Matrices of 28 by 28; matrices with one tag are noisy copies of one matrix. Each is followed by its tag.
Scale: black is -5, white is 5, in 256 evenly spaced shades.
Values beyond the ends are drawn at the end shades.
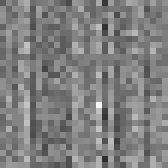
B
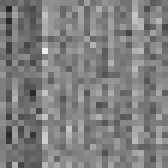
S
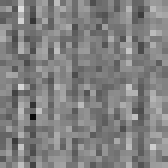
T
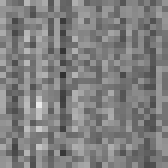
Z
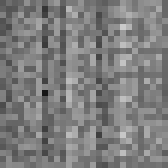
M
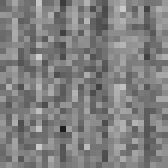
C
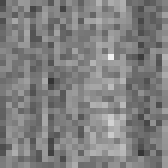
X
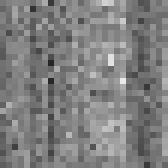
X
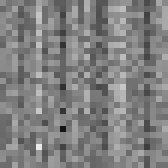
C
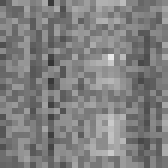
X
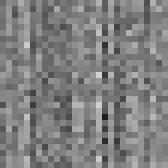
B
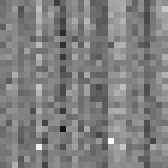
C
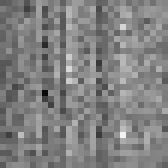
M
